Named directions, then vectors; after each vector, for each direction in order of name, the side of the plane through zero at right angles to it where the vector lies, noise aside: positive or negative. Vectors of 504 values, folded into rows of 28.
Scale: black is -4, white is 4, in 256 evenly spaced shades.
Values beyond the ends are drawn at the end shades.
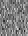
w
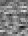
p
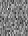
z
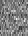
positive, positive, negative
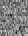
positive, positive, negative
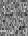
positive, positive, negative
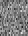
positive, negative, positive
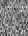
positive, negative, positive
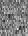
positive, positive, negative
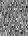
negative, positive, negative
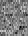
positive, positive, negative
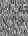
negative, positive, positive
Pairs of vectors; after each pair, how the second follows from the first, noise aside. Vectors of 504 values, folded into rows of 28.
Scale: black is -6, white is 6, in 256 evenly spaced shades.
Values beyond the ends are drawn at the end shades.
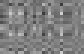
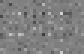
partly zeroed.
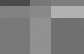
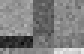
reversed, negated, scaled up.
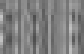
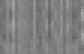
reversed, shrunk.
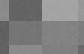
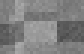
wrapped around, negated.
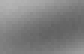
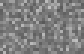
shuffled.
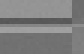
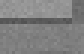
partly zeroed.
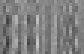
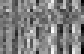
wrapped around, negated, scaled up.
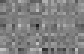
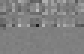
partly zeroed.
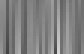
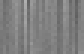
reversed, shrunk.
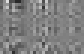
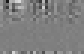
negated, partly zeroed.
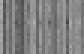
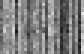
reversed, scaled up.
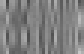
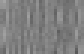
reversed, shrunk.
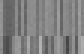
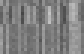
wrapped around, negated.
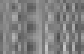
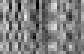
reversed, negated, scaled up.
